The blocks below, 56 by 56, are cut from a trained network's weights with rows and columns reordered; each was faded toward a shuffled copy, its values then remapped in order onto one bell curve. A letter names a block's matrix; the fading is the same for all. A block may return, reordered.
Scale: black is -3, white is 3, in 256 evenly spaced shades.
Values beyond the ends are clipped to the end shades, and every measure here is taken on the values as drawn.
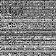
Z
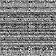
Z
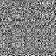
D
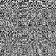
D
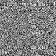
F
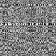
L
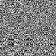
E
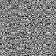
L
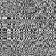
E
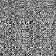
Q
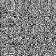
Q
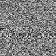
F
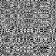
E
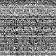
Z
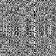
D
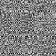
E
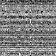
Z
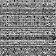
Z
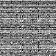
Z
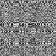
L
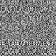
L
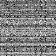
Z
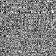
Q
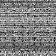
Z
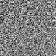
F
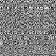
L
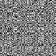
D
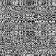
L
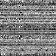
Z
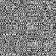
D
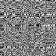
L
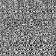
Q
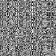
D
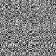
D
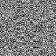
E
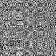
D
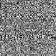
Q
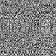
D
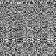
L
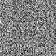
F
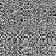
D
